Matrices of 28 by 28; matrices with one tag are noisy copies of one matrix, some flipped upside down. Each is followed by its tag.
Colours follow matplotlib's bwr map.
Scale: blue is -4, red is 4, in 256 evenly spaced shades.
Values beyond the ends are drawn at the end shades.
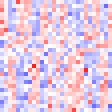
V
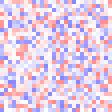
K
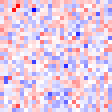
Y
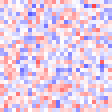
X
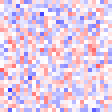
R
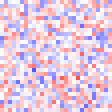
X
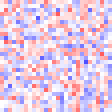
Y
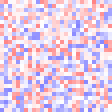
Y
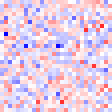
X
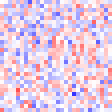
R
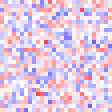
X
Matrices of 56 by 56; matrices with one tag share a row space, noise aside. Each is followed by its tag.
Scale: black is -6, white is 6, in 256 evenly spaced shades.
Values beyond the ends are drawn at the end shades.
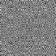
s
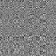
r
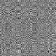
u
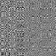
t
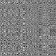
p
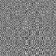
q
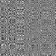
t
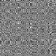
u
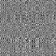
q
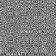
s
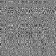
s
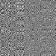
t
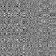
p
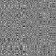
p
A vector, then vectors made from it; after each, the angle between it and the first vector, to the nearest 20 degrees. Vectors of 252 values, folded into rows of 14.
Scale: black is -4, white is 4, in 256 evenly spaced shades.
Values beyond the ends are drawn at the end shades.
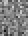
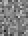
20 degrees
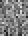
40 degrees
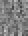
140 degrees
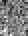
140 degrees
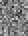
140 degrees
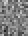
20 degrees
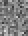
160 degrees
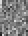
80 degrees
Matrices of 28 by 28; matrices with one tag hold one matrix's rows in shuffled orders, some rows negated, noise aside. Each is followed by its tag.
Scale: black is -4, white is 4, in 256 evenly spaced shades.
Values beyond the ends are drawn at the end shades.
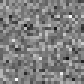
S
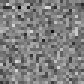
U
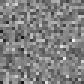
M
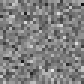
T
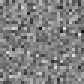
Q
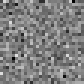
M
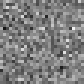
M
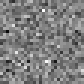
U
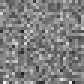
M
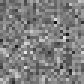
S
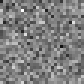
M
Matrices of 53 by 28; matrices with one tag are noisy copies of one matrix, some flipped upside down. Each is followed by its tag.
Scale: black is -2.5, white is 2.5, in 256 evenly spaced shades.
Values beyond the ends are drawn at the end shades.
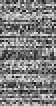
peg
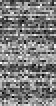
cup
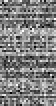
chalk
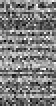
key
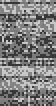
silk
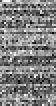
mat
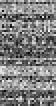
silk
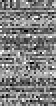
chalk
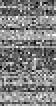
silk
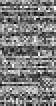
peg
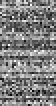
mat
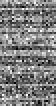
mat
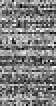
mat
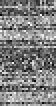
silk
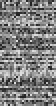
chalk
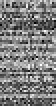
key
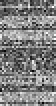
silk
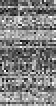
silk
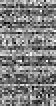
mat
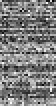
cup
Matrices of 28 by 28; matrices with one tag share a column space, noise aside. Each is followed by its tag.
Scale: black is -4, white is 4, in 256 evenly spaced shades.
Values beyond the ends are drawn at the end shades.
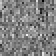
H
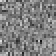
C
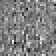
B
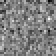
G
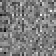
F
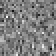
C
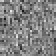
G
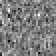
C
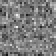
F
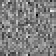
F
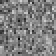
G
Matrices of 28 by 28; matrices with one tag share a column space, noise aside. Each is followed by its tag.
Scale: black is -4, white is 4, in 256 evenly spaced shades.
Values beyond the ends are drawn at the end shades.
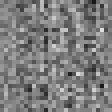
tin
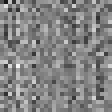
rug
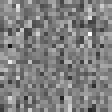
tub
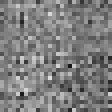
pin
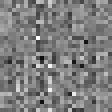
pin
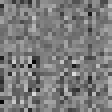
pin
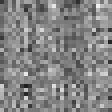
tin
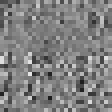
pin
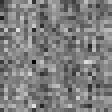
tin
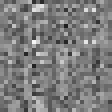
rug
